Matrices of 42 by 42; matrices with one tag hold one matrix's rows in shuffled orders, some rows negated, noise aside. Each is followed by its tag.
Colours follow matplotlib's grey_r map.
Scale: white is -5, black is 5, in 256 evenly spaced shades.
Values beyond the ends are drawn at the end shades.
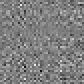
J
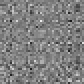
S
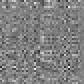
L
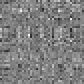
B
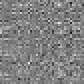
B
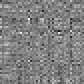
B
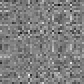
B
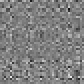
S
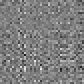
J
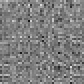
B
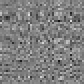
B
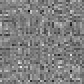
B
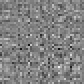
B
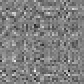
L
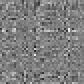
L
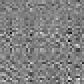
S
